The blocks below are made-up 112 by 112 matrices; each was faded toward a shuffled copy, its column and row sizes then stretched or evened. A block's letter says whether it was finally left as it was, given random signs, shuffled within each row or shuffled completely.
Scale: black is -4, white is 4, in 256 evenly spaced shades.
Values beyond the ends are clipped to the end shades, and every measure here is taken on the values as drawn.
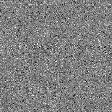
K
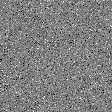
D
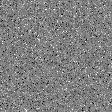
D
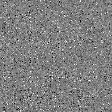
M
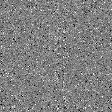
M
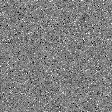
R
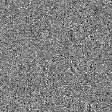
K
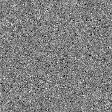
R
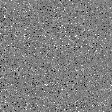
M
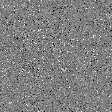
M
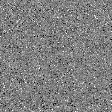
M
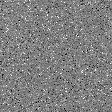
D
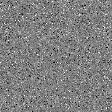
M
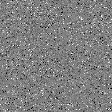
K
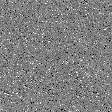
R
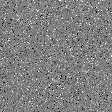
D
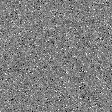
D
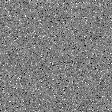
R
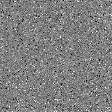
M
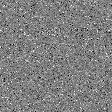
R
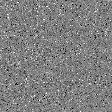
M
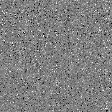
M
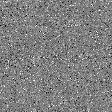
R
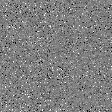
M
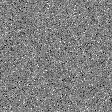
D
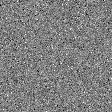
D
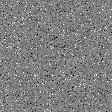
R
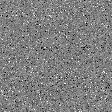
R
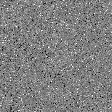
D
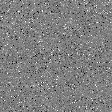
R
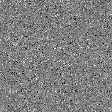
K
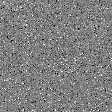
R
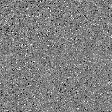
K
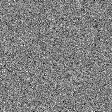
R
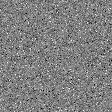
D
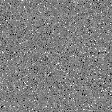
K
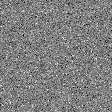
D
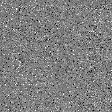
M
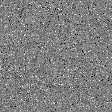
R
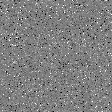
R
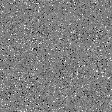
M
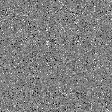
K
